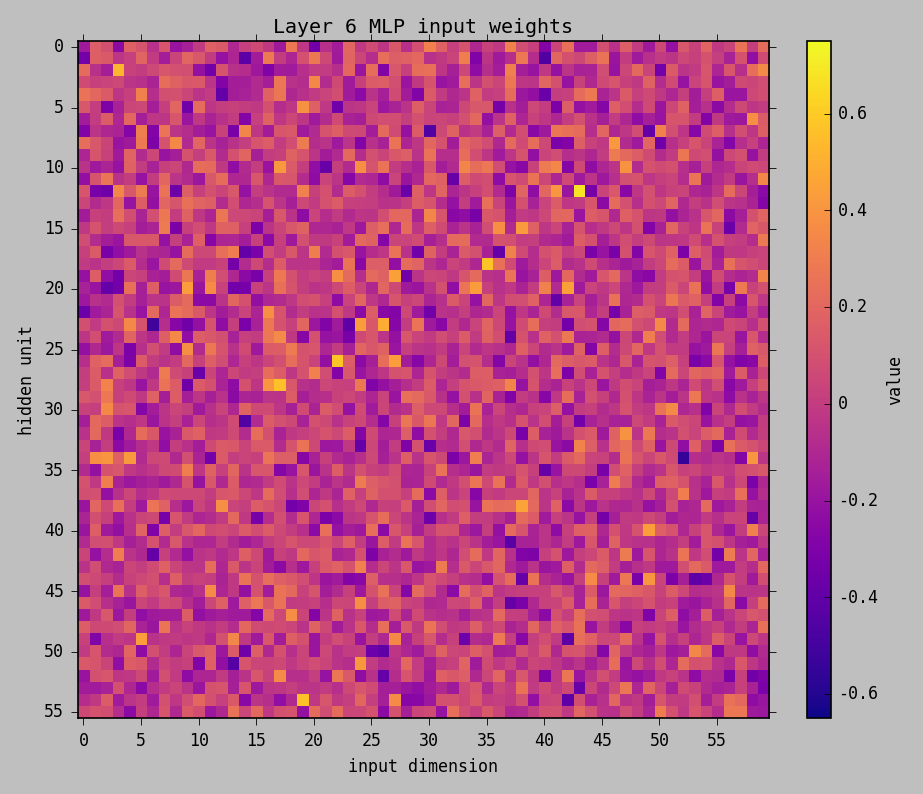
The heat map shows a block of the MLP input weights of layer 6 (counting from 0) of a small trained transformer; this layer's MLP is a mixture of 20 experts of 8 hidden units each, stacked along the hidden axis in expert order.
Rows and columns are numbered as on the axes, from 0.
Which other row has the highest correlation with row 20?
19
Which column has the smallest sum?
6
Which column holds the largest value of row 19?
27
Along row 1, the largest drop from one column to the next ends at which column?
34
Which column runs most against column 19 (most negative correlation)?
42
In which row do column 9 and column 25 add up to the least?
28
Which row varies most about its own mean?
23
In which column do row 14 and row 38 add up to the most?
12
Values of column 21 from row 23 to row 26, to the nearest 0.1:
-0.3 -0.2 -0.1 -0.2
